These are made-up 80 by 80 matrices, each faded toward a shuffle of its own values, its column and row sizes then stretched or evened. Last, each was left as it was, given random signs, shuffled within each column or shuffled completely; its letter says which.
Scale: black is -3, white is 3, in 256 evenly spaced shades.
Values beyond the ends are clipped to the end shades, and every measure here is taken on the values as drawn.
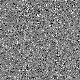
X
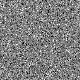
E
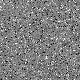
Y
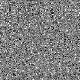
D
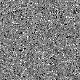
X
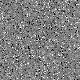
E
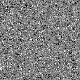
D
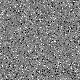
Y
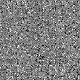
D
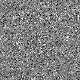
X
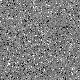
E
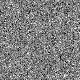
E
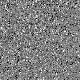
D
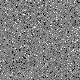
E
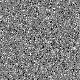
E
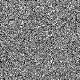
X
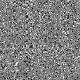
D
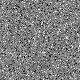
Y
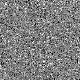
X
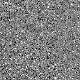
X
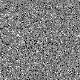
X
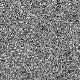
X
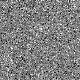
X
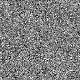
D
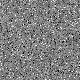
Y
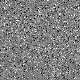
X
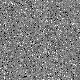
E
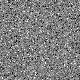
Y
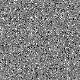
X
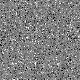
X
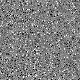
X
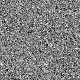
E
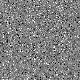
X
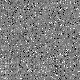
D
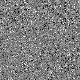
X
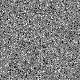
E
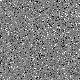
E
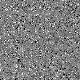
D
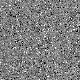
X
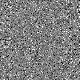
E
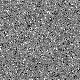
Y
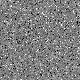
Y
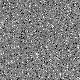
Y
